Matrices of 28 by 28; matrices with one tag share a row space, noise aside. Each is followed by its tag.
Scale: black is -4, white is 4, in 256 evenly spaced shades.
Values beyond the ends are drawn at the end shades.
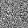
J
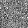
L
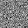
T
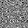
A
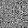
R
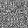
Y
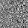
R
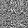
Y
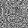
A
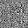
R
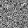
J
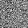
J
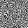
L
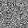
J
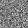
R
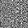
R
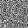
L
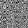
L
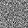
T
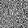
R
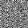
J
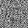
A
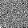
L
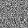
Y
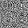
Y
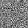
Y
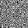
A
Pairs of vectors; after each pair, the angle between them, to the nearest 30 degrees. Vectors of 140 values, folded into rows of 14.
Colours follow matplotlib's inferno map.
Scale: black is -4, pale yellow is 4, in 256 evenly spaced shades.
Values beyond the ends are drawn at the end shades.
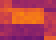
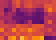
150 degrees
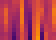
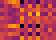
90 degrees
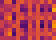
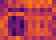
60 degrees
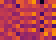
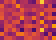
150 degrees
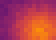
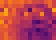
150 degrees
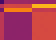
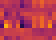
90 degrees
